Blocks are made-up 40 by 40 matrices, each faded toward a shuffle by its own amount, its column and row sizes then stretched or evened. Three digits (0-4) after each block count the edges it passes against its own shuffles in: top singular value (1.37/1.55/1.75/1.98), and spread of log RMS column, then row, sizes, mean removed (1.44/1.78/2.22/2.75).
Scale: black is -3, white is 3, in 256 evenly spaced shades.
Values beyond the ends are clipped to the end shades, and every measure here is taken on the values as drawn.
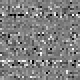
0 0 4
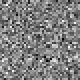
3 0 1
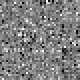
1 1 0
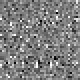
0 1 1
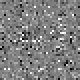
2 1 2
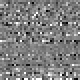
2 0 4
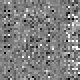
2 3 1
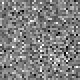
1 1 0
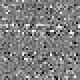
0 0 3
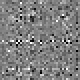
3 3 2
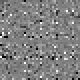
1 2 3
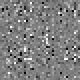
1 3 2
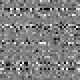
4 0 4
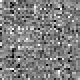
3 2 0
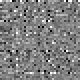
0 0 3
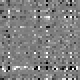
4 2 4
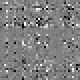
0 3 3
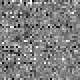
0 1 3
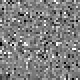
0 1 1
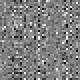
4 4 1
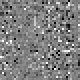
0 3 0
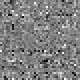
0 1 2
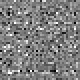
1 2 3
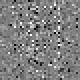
2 3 0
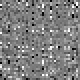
0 4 1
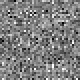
1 1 2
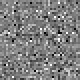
0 1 3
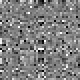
4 1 2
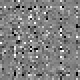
0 3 2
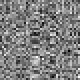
4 2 0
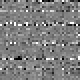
3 1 4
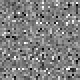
1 1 2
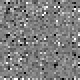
0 3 2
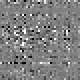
2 3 4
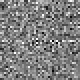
2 0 1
